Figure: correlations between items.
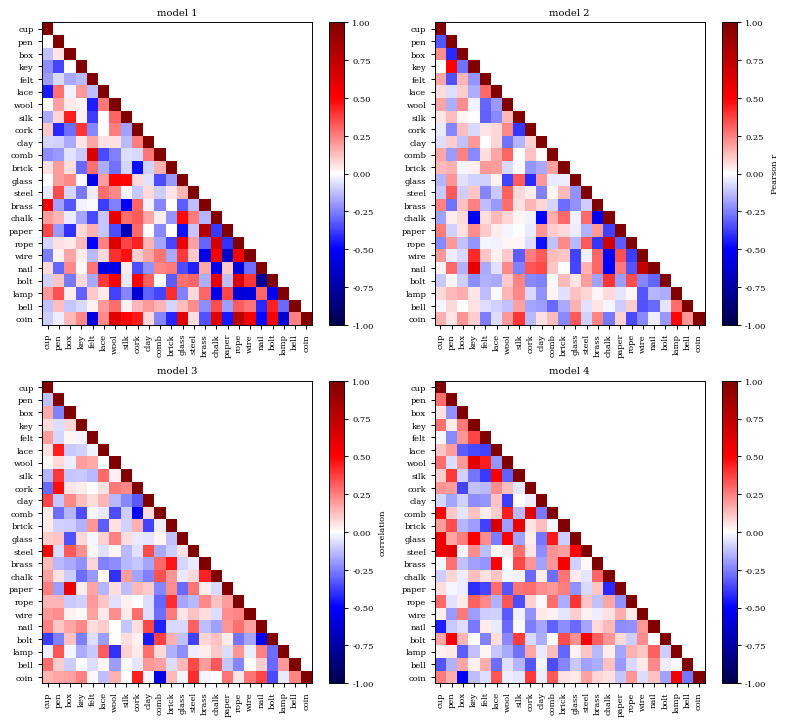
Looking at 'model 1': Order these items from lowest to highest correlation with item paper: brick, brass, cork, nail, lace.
lace, brick, nail, cork, brass
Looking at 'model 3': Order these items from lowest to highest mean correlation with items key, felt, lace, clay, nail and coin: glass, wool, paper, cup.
glass, wool, paper, cup
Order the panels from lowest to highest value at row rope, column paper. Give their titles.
model 1, model 2, model 4, model 3
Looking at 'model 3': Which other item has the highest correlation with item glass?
wool
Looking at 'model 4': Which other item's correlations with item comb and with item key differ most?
cork
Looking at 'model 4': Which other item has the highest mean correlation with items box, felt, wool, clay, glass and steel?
key
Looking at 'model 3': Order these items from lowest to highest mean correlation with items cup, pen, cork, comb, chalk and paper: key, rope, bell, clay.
key, clay, rope, bell
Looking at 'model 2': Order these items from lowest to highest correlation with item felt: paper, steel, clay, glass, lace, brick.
steel, glass, clay, paper, brick, lace
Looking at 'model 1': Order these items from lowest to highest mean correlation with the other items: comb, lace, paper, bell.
paper, comb, lace, bell
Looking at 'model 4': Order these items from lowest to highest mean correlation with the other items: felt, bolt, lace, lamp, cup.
felt, lamp, lace, bolt, cup
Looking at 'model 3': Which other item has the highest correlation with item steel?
cup
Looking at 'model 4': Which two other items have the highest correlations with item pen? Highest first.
steel, bolt
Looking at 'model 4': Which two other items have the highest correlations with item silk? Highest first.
brick, lace
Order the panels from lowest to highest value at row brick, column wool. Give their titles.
model 1, model 4, model 2, model 3
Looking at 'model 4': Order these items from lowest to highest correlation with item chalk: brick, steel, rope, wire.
steel, wire, rope, brick
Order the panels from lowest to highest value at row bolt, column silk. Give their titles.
model 1, model 3, model 2, model 4
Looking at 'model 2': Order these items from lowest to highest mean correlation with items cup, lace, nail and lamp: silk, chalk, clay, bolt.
bolt, chalk, silk, clay
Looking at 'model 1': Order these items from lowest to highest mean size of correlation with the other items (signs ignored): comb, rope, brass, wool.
comb, brass, wool, rope
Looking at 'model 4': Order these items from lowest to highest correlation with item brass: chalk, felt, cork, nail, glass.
felt, glass, nail, cork, chalk
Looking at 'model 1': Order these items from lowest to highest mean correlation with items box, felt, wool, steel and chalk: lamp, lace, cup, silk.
lamp, cup, lace, silk
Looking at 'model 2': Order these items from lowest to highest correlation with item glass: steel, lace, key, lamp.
steel, key, lace, lamp
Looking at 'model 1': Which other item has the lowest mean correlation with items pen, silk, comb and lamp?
cork
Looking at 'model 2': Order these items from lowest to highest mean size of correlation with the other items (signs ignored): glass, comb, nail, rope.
comb, glass, rope, nail
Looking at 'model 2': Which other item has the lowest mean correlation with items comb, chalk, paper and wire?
bell
